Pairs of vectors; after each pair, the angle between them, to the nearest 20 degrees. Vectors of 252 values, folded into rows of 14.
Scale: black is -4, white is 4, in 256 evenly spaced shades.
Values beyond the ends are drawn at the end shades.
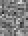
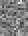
20 degrees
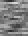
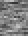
160 degrees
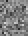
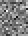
100 degrees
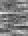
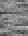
160 degrees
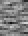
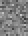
120 degrees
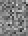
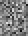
20 degrees
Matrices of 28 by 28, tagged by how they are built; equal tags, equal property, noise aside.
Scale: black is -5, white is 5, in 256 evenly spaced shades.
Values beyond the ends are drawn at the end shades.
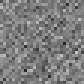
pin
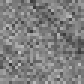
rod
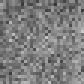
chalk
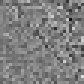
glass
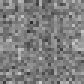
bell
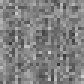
bell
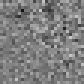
glass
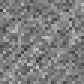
pin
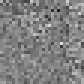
glass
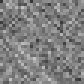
rod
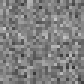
bell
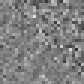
glass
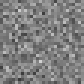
bell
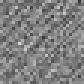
pin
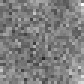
chalk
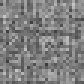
bell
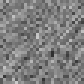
pin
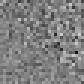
glass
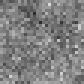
chalk
